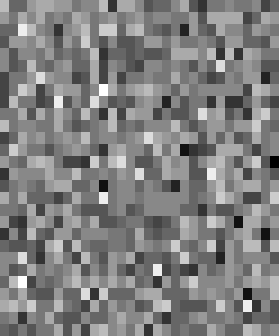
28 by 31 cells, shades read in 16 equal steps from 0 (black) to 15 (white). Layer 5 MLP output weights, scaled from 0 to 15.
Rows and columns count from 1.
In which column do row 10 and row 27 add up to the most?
23
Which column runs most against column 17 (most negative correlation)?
28
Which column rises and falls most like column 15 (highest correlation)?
3
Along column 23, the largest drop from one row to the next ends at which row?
11
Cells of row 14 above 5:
22
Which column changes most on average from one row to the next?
12
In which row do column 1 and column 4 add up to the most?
26
